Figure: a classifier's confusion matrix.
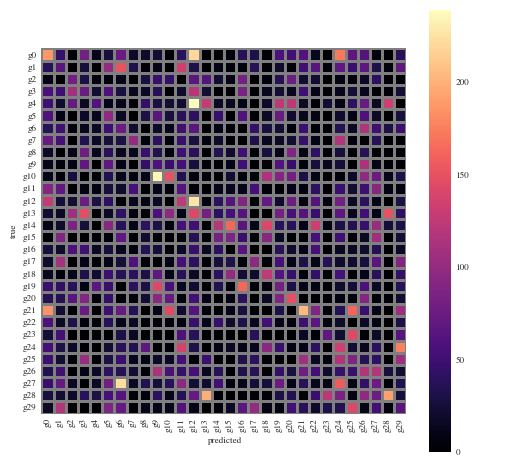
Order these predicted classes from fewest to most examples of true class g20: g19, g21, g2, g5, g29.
g21, g29, g5, g2, g19
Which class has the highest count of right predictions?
g12
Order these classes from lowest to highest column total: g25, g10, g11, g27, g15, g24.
g15, g10, g25, g27, g11, g24
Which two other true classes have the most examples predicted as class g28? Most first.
g13, g4
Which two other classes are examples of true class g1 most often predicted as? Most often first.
g6, g11
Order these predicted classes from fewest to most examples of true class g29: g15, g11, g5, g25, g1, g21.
g15, g21, g11, g5, g1, g25
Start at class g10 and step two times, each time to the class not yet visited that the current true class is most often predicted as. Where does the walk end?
g26
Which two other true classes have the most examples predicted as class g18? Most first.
g14, g10
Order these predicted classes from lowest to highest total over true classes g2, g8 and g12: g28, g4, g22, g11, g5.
g28, g4, g5, g22, g11
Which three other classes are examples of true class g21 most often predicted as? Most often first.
g0, g25, g10
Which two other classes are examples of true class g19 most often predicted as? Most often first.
g16, g9
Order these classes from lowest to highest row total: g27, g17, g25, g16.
g16, g17, g25, g27
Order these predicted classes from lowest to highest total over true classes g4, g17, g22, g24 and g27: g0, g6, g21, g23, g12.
g23, g21, g0, g6, g12
